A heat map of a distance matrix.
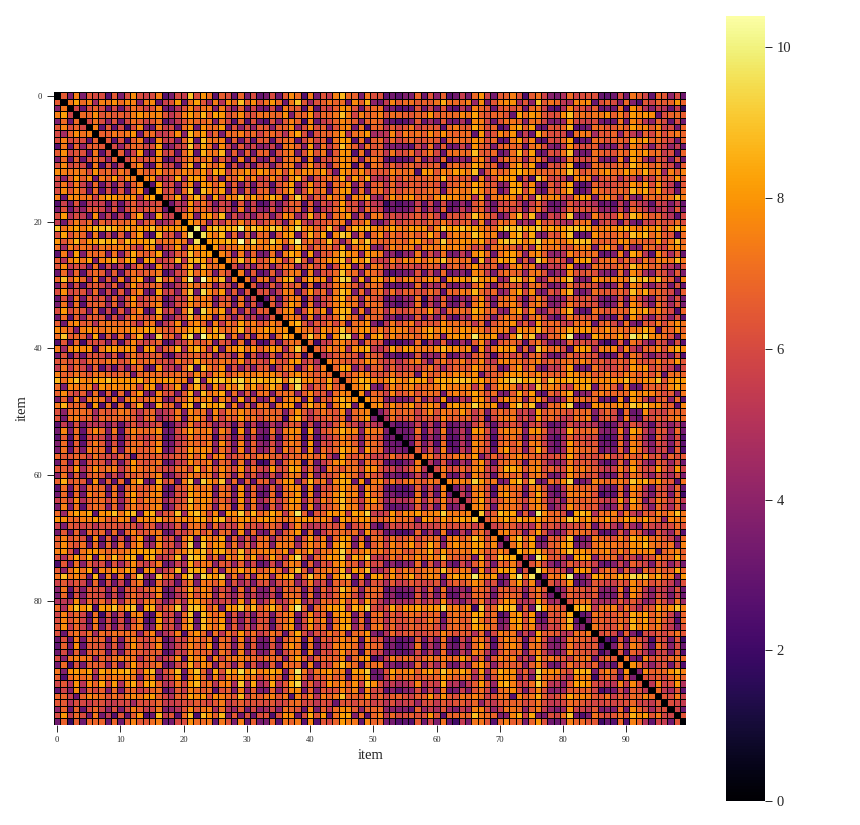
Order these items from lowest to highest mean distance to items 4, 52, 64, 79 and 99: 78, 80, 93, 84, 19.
78, 80, 93, 19, 84
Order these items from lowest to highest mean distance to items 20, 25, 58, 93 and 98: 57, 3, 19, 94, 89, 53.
94, 53, 19, 89, 57, 3
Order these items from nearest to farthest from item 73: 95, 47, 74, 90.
74, 90, 95, 47
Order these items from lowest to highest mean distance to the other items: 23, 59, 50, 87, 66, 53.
87, 53, 50, 59, 66, 23
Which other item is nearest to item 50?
89
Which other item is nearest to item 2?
99
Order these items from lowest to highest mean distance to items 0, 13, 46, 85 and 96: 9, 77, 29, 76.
77, 9, 29, 76
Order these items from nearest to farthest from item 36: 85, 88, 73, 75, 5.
85, 75, 73, 88, 5
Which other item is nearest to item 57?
12
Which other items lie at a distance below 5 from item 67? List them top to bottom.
12, 44, 57, 96
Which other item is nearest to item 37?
95
